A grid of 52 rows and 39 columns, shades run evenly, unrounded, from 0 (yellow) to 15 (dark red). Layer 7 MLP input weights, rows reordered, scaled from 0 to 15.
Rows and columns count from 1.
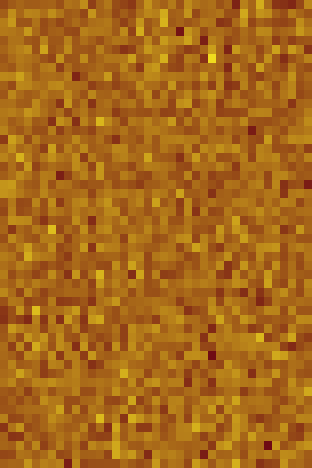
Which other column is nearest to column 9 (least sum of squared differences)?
19
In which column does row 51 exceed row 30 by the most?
26
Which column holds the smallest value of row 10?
22
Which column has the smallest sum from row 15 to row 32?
7
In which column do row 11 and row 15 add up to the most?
32
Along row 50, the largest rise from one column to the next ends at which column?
34
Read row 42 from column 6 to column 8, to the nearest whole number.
11 10 9
